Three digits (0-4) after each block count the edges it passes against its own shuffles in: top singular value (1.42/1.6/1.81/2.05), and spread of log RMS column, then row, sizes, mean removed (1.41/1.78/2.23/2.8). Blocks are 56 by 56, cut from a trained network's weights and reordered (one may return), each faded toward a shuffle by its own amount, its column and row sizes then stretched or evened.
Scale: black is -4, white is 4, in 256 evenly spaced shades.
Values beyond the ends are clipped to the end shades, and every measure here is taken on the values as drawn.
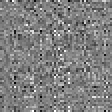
4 3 3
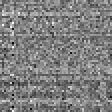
3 2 0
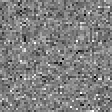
1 0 1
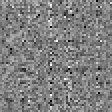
0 3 1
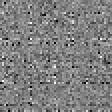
0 2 3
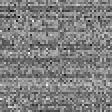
4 0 2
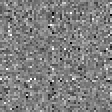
0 2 1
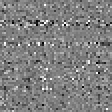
1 1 3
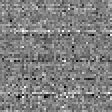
3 1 3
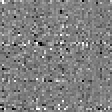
0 2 3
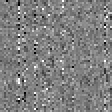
1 3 0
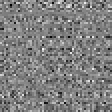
4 0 4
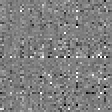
1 3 2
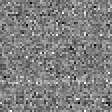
0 1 2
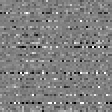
3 0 4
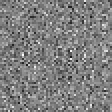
3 2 0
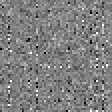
0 3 1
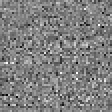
3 0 2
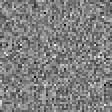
1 1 0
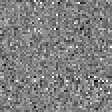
1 0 2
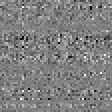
0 1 4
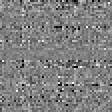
0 2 4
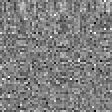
4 1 1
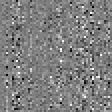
0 4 0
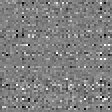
2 2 4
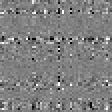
3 2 4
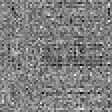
3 3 1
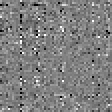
1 3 2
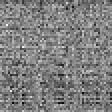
4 2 1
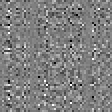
4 4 1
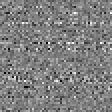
0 0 4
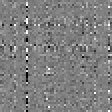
3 3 2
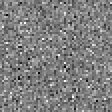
1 1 0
